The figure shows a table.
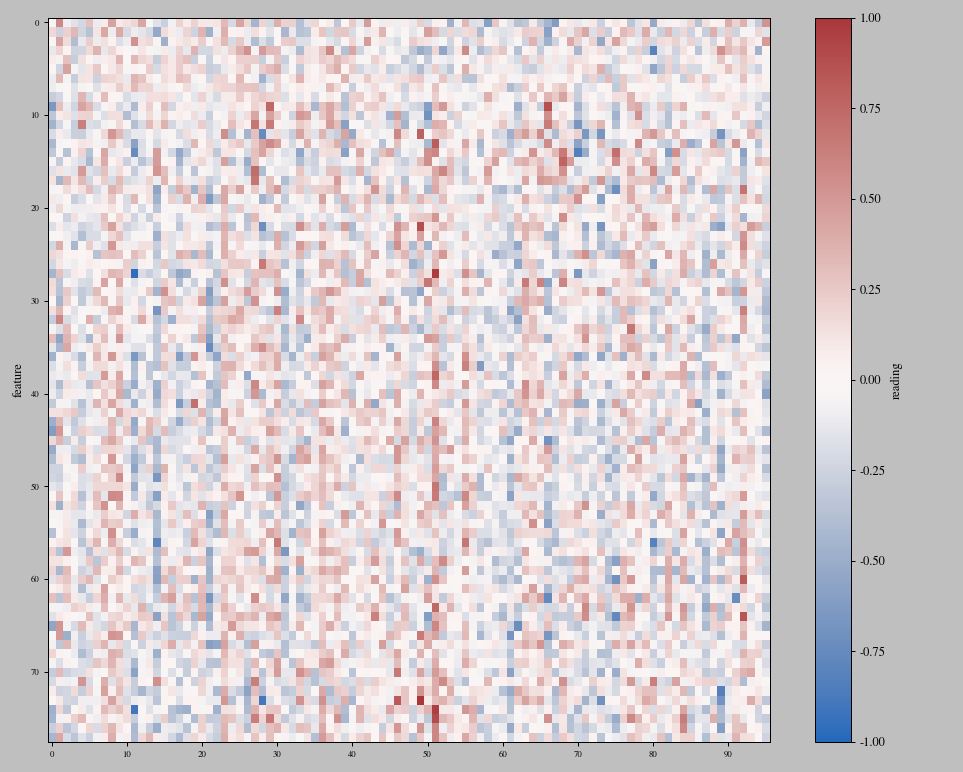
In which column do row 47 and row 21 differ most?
46
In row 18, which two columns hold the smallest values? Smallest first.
75, 14
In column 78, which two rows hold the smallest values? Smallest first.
62, 45
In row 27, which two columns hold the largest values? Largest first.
51, 55
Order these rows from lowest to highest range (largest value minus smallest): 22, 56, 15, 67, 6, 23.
6, 23, 67, 15, 56, 22
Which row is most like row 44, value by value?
65
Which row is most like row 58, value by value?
25
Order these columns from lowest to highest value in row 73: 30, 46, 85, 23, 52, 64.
30, 85, 64, 52, 23, 46
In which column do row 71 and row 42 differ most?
80
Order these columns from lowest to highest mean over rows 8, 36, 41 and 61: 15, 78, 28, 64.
15, 78, 28, 64
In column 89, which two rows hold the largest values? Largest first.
3, 29
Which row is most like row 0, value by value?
2
